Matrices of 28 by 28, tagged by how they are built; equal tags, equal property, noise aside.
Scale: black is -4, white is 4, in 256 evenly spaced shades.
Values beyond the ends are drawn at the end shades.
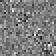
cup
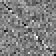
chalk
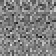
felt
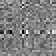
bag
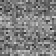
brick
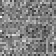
brick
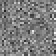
bag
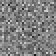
bag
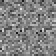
felt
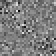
cup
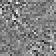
cup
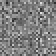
bag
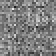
brick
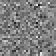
bag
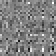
bag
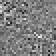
cup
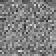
felt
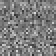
felt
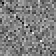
chalk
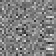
bag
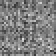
brick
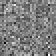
bag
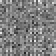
brick
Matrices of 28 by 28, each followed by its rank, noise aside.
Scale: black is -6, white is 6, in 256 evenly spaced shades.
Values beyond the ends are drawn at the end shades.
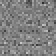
five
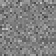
seven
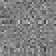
four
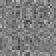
four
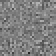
eight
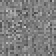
seven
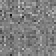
five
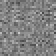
five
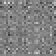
four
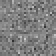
eight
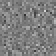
seven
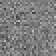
seven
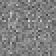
seven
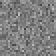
eight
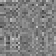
four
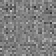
six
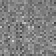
seven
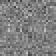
five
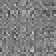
five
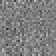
eight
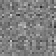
four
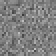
seven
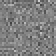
seven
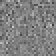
six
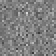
seven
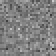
seven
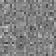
four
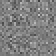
four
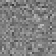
seven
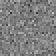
seven
